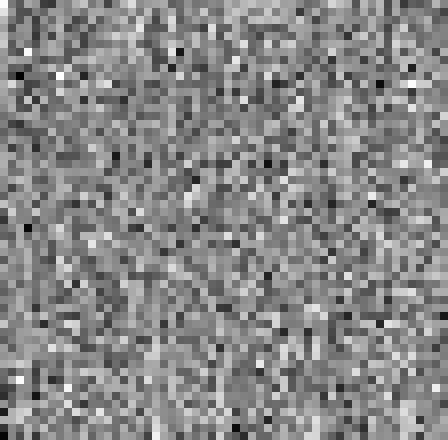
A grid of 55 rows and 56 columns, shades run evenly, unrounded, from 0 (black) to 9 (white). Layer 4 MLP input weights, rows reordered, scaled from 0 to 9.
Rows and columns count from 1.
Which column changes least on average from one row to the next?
20
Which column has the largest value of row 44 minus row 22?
36
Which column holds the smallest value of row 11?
48
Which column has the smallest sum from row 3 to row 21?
5
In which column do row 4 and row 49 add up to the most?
22
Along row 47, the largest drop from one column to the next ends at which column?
53
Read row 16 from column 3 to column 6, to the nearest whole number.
2 4 5 5
